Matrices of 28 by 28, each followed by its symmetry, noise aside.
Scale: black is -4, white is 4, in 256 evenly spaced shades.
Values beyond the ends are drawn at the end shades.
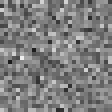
antisymmetric.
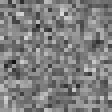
antisymmetric.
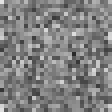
mirrored left to right.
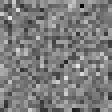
symmetric.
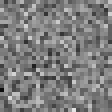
symmetric across the other diagonal.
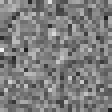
symmetric.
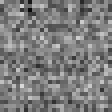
mirrored left to right.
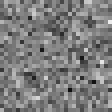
symmetric across the other diagonal.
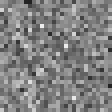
symmetric across the other diagonal.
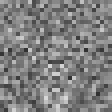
mirrored left to right.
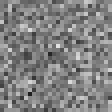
mirrored top to bottom.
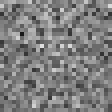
mirrored left to right.
